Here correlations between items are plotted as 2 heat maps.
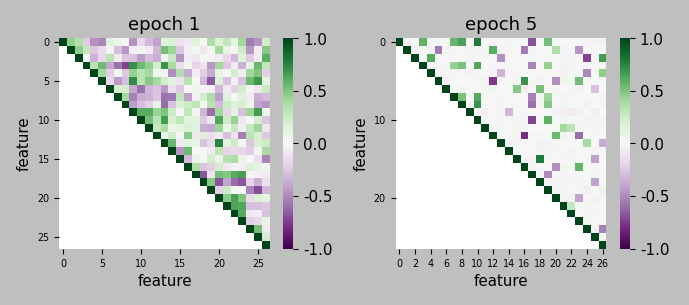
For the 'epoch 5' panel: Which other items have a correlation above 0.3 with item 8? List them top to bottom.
0, 3, 7, 10, 19
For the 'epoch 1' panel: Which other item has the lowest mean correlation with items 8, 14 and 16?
4
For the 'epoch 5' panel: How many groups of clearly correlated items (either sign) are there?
6
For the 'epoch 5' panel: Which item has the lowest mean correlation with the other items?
17
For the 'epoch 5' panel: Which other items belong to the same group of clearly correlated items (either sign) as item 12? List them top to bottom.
1, 5, 16, 20, 23
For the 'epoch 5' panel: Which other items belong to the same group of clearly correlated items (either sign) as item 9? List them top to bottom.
14
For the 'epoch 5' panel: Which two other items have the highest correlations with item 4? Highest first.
2, 26
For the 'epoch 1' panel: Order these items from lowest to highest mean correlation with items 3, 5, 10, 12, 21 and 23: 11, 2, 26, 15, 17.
2, 26, 15, 17, 11
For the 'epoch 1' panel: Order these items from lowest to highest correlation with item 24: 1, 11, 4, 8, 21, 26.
1, 21, 26, 8, 11, 4
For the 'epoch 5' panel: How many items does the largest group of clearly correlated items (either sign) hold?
7
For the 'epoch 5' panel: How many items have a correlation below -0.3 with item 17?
6
